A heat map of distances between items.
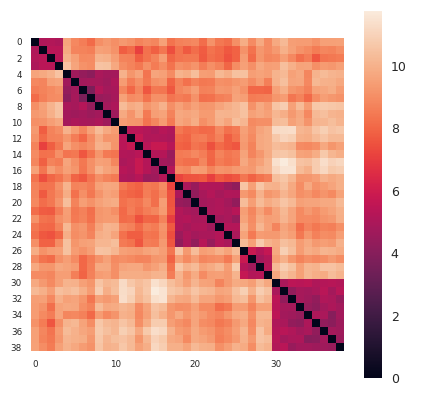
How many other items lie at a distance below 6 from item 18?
7
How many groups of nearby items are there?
6
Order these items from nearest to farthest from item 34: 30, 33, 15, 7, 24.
33, 30, 7, 24, 15
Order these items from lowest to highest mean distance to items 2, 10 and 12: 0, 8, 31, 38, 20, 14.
14, 0, 8, 20, 38, 31
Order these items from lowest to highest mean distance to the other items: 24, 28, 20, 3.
24, 20, 3, 28
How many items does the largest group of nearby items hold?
9
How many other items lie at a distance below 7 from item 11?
6
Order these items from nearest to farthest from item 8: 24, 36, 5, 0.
5, 0, 24, 36
